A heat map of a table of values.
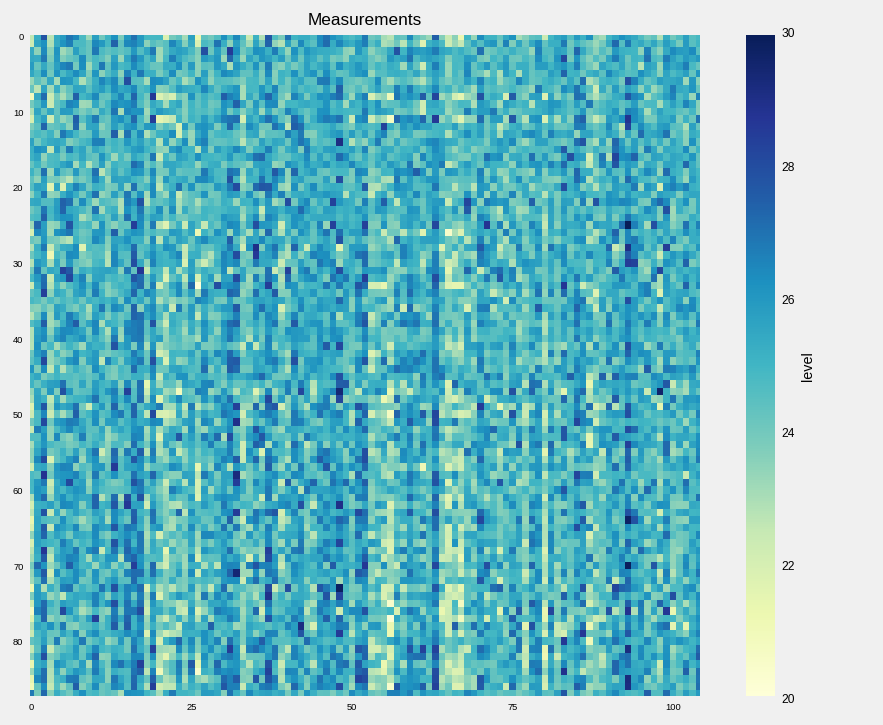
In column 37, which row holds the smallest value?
54
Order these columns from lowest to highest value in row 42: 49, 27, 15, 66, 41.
66, 49, 15, 27, 41
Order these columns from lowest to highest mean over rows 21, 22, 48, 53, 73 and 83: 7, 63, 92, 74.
7, 74, 92, 63
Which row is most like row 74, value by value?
48
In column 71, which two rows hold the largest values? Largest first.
25, 70
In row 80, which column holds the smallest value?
87
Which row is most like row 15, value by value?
60
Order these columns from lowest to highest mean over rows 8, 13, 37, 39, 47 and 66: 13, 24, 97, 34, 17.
24, 34, 97, 13, 17
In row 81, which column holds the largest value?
93
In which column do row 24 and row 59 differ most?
73
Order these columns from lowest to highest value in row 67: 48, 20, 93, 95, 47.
20, 95, 47, 93, 48
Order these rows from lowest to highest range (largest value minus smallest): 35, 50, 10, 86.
10, 35, 50, 86
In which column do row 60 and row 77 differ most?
56
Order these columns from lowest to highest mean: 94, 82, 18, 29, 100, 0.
0, 18, 82, 100, 29, 94
